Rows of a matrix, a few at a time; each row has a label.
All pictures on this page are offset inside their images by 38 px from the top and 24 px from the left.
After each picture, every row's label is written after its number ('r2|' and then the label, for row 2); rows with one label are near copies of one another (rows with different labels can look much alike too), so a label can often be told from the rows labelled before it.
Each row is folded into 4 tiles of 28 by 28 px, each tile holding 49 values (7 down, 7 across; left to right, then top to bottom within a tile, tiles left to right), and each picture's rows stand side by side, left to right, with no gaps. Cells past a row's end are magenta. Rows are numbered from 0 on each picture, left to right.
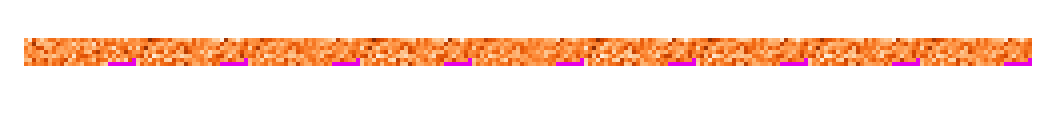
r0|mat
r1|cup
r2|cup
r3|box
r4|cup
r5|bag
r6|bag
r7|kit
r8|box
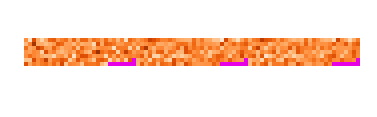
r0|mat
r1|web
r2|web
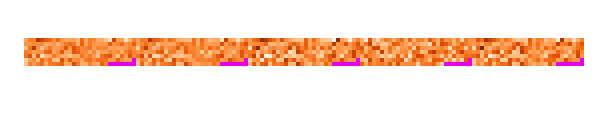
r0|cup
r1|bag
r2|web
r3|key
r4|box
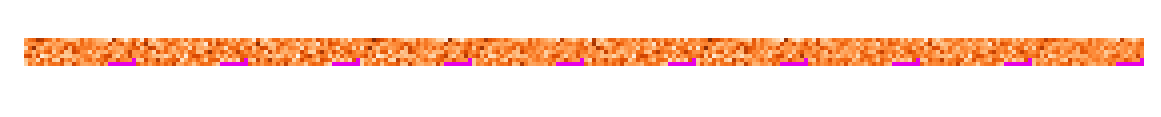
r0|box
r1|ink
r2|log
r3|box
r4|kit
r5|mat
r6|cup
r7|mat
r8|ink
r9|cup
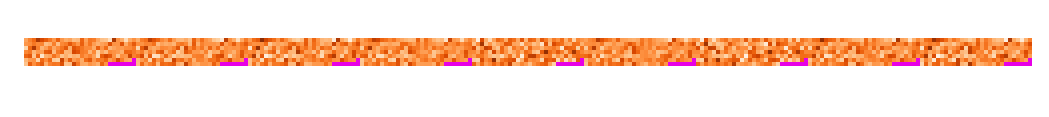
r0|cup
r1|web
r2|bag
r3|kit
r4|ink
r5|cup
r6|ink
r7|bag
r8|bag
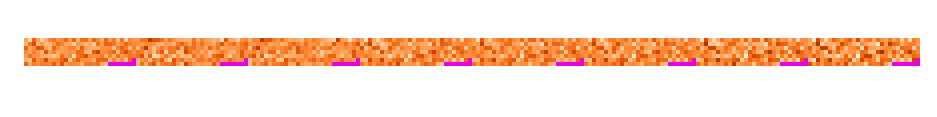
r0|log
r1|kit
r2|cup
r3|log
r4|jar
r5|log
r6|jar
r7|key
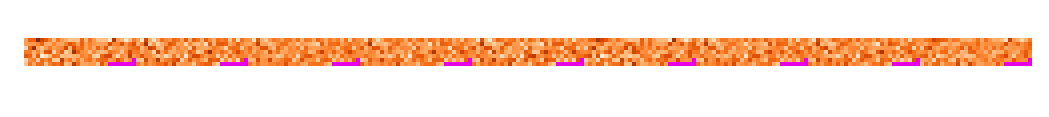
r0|box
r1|log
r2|log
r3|jar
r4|log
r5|box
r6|log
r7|key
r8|web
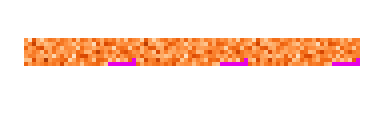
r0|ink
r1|log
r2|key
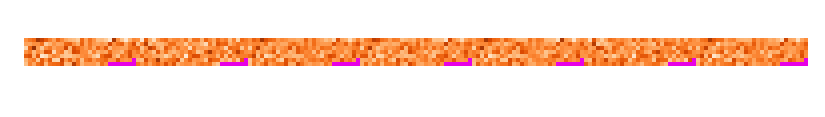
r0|box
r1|log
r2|bag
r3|web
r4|cup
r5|jar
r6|bag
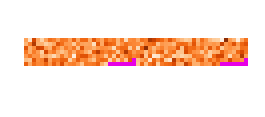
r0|mat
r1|web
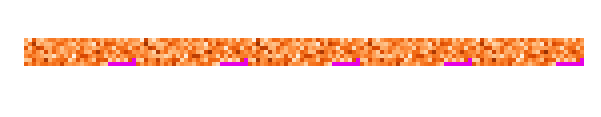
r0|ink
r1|mat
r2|key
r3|ink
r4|ink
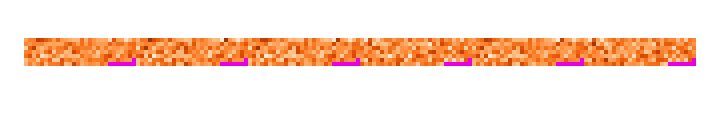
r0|kit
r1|cup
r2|web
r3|key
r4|web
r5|log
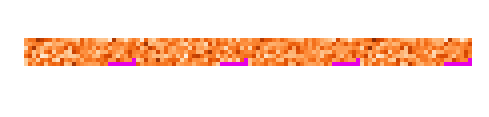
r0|kit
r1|ink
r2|cup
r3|bag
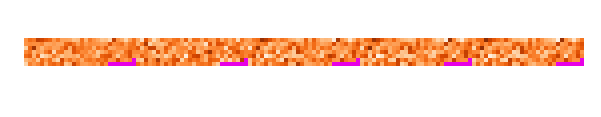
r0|kit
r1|key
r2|bag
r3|web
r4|web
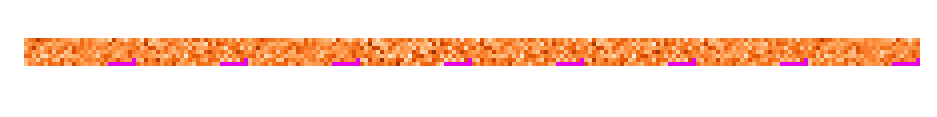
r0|kit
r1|jar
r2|kit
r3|log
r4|jar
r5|key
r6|log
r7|cup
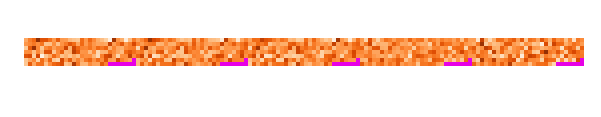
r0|cup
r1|web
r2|web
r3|jar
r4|key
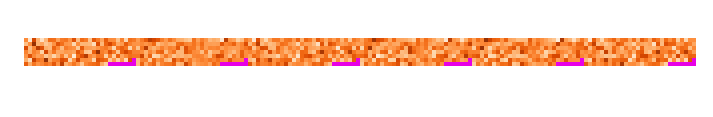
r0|log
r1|bag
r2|ink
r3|cup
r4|kit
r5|ink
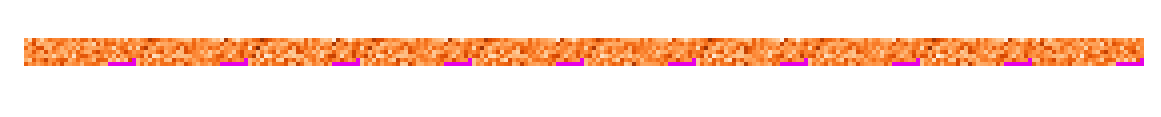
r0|jar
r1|web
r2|web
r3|bag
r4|kit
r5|kit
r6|cup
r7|kit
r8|box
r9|jar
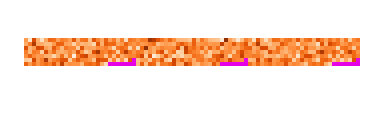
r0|log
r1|web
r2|mat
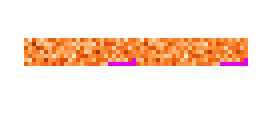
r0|log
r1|jar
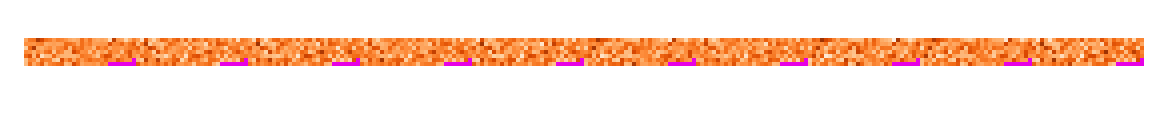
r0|bag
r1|key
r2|mat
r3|log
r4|key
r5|kit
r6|jar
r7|bag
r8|bag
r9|log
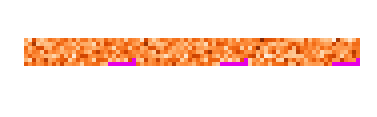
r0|key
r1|mat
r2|kit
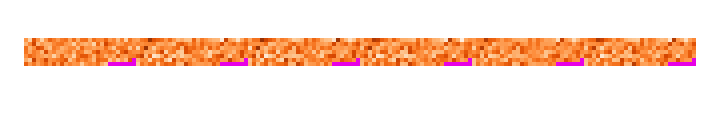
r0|key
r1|kit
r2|bag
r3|web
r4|bag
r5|box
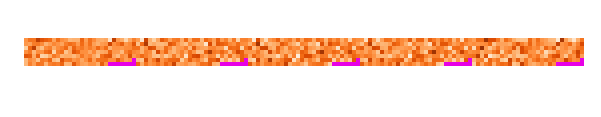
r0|box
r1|mat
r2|ink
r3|mat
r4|bag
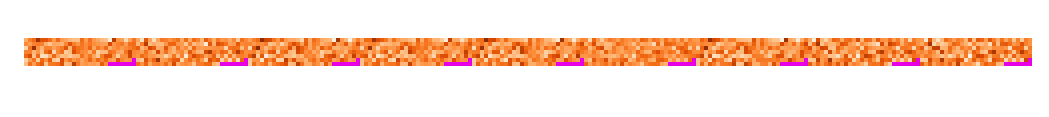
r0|kit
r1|jar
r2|cup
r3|kit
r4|cup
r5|jar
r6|bag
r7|key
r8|jar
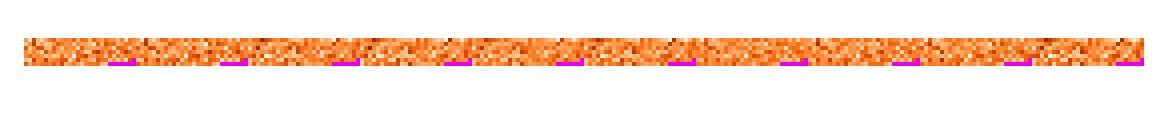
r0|log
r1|mat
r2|bag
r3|kit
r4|cup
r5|box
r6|jar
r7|log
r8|ink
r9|box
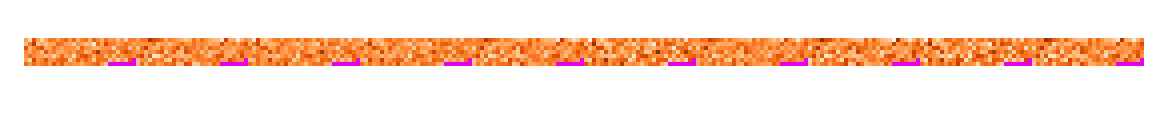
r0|key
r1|bag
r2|ink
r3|log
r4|bag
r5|ink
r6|box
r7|bag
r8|key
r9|bag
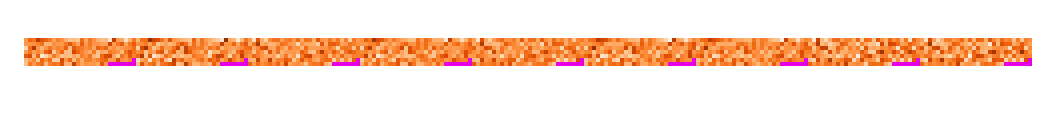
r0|box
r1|cup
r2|log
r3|bag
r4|mat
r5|web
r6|web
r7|log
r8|jar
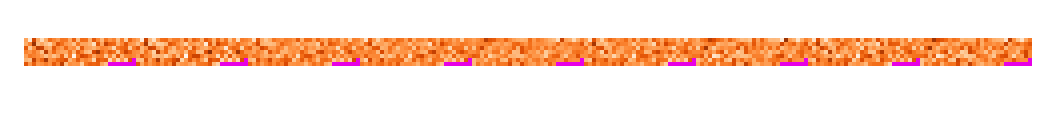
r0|jar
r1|mat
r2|mat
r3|key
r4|cup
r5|key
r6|web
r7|log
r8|web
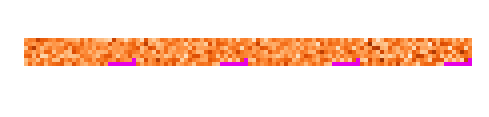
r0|web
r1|log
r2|mat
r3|jar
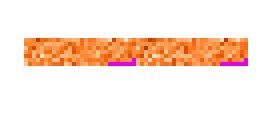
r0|cup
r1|web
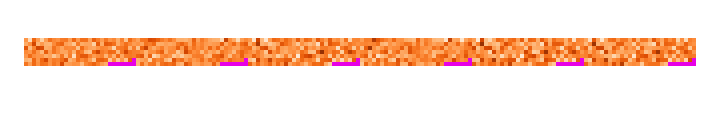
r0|jar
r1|web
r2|mat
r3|cup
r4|log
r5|log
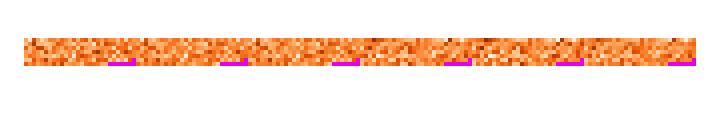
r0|jar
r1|ink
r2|ink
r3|cup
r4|box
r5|cup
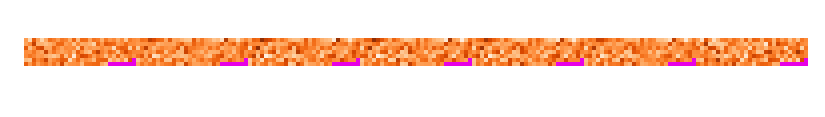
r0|jar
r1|box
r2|bag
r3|box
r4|box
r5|web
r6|jar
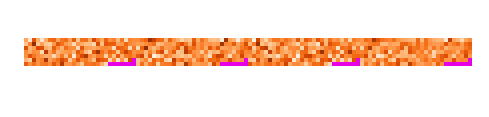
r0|log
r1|box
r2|ink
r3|kit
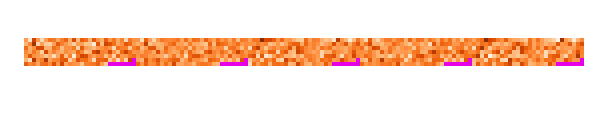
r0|key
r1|jar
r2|cup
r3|ink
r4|cup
